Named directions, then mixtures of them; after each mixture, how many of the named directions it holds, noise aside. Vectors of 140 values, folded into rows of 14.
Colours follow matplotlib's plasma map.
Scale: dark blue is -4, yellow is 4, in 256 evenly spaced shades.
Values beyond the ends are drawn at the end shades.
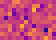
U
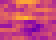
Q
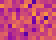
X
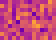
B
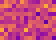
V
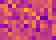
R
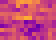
one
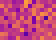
one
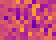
three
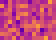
one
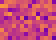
four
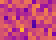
four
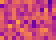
two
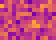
two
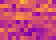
three
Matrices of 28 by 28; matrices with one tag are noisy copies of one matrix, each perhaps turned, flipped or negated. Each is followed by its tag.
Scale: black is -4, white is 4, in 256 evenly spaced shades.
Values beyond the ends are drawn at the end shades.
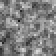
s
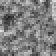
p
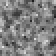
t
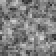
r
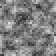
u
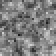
s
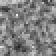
p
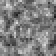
t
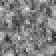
u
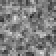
r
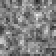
r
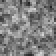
r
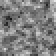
p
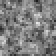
r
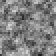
u
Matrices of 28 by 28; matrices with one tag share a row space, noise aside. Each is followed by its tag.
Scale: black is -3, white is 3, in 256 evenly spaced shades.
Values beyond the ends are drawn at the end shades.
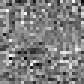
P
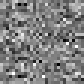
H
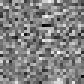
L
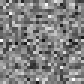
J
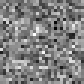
J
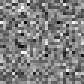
H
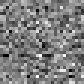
J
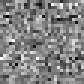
P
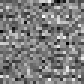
L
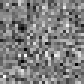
H
